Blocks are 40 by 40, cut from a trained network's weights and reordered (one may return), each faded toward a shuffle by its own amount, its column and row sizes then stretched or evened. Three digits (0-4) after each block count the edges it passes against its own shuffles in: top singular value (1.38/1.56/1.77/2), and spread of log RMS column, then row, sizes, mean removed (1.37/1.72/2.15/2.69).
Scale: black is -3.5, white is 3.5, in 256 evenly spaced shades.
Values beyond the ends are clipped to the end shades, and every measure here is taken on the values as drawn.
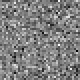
0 1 0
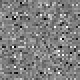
0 1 2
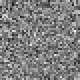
0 1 0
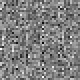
2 2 0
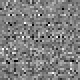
0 1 3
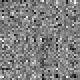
2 2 2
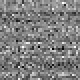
1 1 3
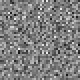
1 0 1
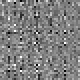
3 3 2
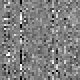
3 4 0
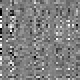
4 4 2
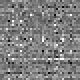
1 2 2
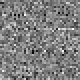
1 0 2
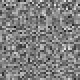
3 0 1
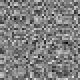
4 1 1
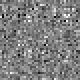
1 1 3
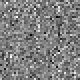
0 1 0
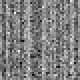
4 0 0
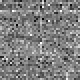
0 0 1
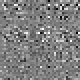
3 2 4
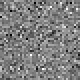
0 0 2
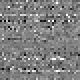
1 0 4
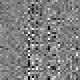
3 4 1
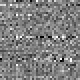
2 1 3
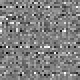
3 0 4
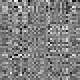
4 3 3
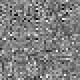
1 1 2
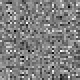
2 3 2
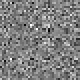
3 1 2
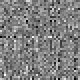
2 2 2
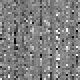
1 4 1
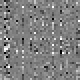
0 4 2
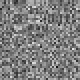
3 0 0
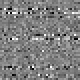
2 0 4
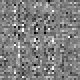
1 3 0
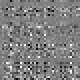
2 3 4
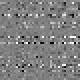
2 3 4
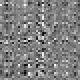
4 4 3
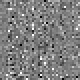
0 3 0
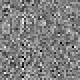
2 2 0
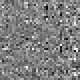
0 2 1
